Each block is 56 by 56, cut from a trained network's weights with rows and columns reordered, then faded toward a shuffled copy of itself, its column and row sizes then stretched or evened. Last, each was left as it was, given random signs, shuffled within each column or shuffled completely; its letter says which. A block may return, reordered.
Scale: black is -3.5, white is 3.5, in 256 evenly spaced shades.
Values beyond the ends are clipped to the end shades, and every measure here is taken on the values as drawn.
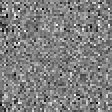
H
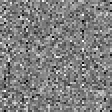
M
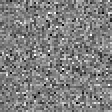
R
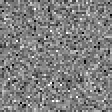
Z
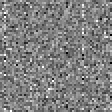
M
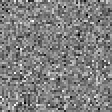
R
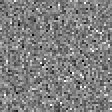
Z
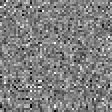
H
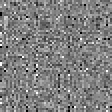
H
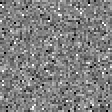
Z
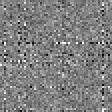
R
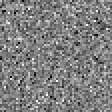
Z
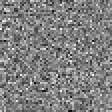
R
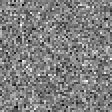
Z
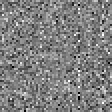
M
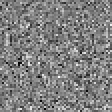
R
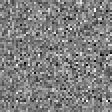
R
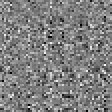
H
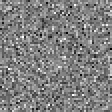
Z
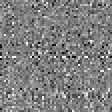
H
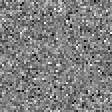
Z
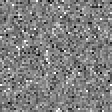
Z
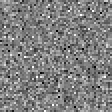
Z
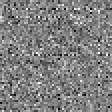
R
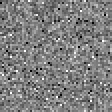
Z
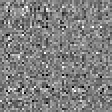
H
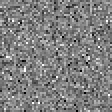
Z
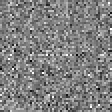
R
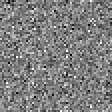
M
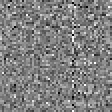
H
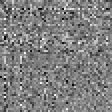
R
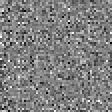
H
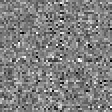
H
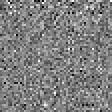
H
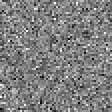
Z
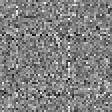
R
